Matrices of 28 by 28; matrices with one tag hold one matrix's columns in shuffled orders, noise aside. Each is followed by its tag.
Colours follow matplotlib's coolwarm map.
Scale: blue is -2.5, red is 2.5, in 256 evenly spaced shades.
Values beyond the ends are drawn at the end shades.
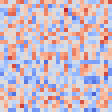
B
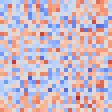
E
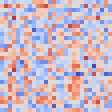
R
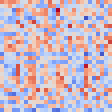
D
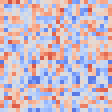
B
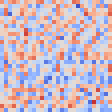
B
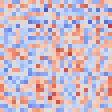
R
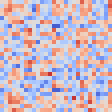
E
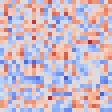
B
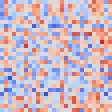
E
